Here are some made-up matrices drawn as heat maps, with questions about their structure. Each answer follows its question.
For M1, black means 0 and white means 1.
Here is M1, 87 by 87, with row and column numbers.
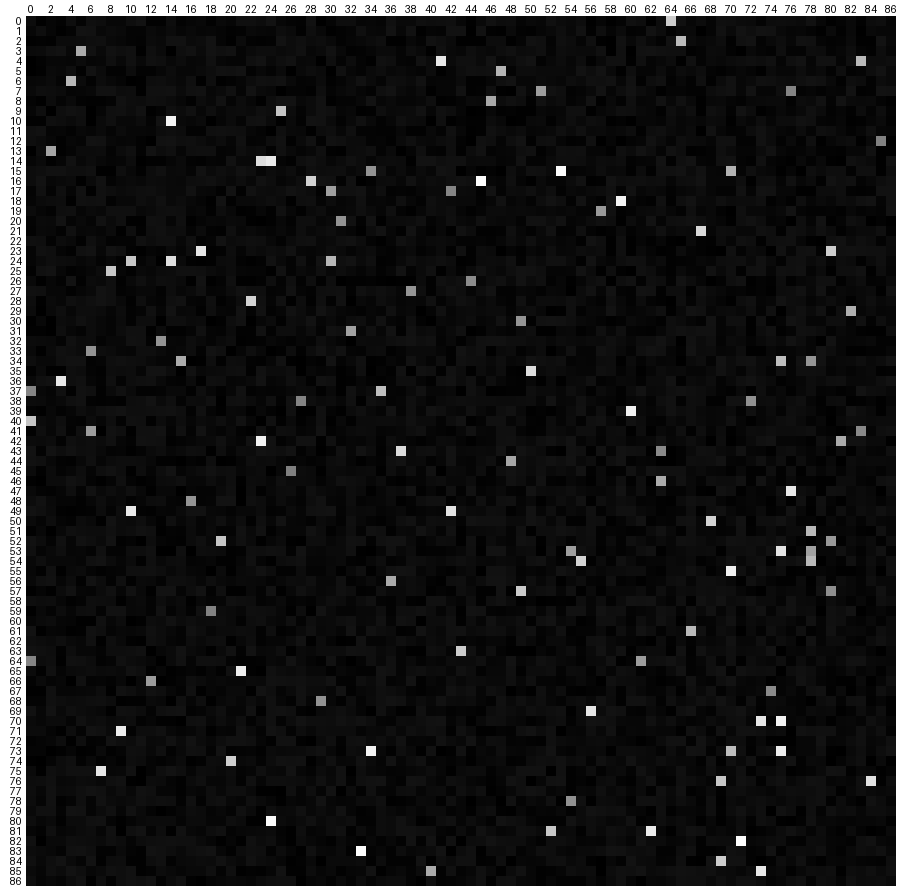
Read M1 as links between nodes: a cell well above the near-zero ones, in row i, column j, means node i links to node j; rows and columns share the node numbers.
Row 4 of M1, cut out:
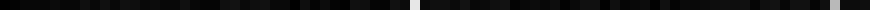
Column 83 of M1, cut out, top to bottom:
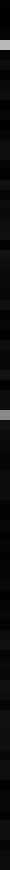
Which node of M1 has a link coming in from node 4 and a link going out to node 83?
node 41
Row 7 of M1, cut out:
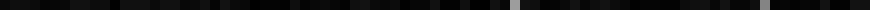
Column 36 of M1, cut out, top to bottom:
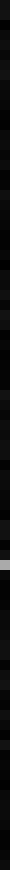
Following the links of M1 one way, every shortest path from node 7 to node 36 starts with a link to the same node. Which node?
node 76
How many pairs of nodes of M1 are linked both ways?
8
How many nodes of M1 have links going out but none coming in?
1
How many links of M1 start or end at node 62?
1
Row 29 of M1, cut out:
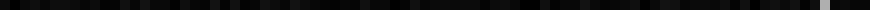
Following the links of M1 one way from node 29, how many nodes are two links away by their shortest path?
1
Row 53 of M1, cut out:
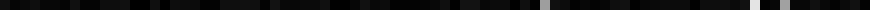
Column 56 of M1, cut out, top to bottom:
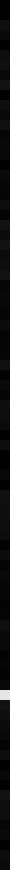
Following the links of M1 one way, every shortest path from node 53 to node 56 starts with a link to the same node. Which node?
node 75
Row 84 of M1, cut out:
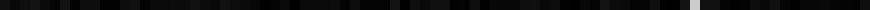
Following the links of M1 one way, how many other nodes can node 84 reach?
7
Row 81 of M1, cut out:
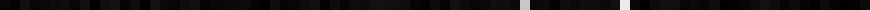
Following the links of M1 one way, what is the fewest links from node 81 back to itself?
6
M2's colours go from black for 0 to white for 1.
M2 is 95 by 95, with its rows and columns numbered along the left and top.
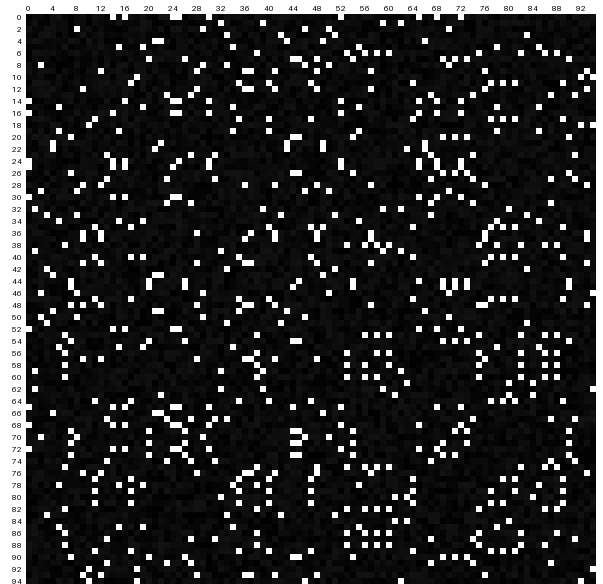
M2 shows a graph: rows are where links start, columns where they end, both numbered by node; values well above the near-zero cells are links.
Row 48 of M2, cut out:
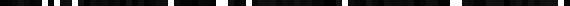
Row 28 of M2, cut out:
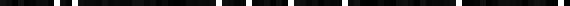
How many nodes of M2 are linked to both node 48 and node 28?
7
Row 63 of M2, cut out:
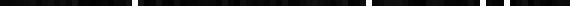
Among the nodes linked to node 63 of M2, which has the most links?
node 22
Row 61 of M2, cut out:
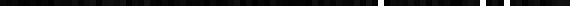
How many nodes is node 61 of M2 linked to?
3
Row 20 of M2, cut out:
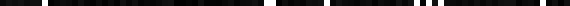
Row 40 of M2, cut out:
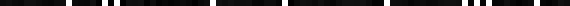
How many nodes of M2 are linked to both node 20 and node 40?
0
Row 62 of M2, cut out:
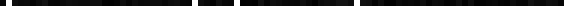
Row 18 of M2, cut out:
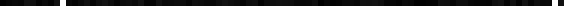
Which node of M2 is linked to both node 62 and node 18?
node 94
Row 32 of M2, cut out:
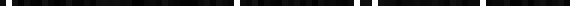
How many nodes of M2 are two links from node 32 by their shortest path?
4
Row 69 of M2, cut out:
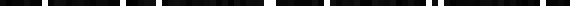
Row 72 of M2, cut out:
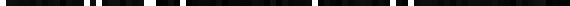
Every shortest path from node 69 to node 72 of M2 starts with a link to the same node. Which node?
node 44
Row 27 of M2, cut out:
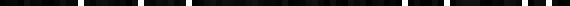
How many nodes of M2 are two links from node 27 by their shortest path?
1
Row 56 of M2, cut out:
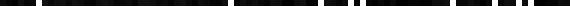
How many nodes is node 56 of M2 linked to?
9
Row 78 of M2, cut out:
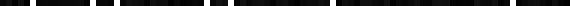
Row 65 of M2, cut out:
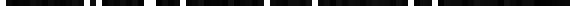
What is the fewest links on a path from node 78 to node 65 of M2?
6
